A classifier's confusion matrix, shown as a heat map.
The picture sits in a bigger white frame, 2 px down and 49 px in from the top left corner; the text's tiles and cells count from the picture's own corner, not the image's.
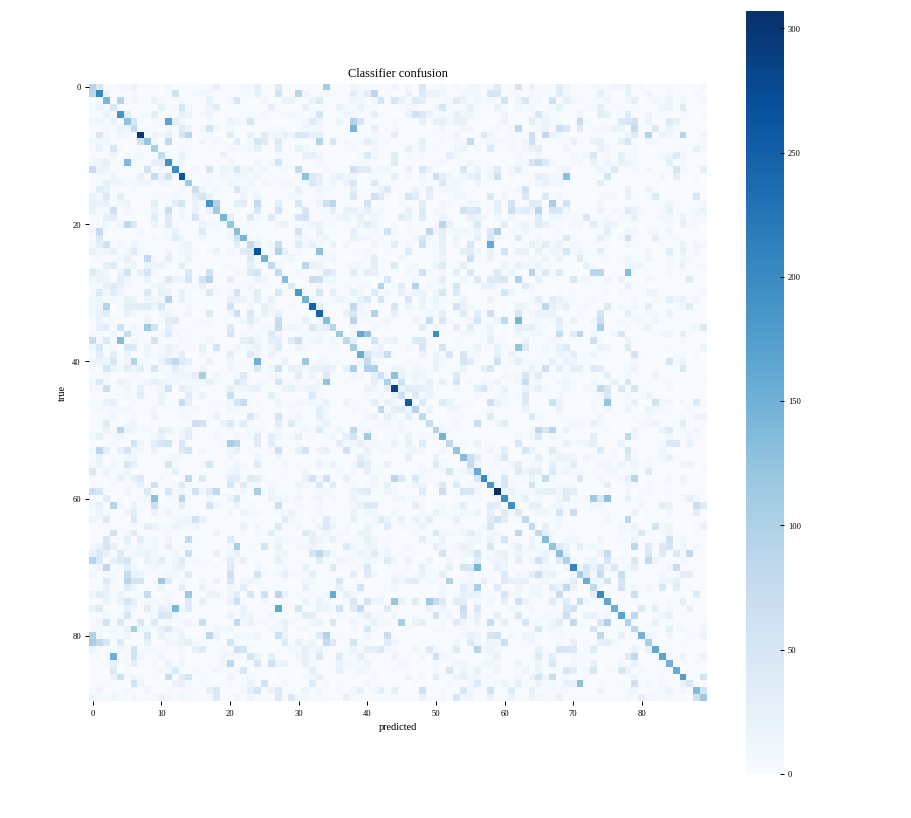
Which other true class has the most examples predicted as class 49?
75
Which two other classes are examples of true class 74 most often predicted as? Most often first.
35, 14
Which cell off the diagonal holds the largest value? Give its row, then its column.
36, 50
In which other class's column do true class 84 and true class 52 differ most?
21
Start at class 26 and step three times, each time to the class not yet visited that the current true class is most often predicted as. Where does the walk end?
5
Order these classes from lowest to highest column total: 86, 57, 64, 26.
57, 26, 86, 64
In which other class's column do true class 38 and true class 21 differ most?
62
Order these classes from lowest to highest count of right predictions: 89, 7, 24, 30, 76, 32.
89, 76, 30, 32, 24, 7
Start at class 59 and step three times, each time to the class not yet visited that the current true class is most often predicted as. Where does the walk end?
41
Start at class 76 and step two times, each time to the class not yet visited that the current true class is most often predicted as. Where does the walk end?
78
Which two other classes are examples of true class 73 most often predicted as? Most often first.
56, 69
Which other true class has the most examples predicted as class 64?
27
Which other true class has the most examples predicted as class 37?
53
